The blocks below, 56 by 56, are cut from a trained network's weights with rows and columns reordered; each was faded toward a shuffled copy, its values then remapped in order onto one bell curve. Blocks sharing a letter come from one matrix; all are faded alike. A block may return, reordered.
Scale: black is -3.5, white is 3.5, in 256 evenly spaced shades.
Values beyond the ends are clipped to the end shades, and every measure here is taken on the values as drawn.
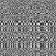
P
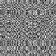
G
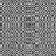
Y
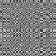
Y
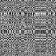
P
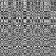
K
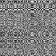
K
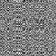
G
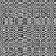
Y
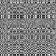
P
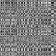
P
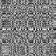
K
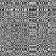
K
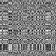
P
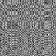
G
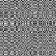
Y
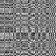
Y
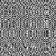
G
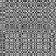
Y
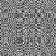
G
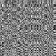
G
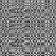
Y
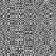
G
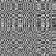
Y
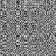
G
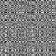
K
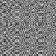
G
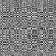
K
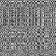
K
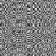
G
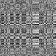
P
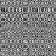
Y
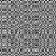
Y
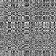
K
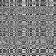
P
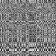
K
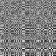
P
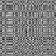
Y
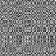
Y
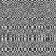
P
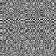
K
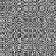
G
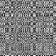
K
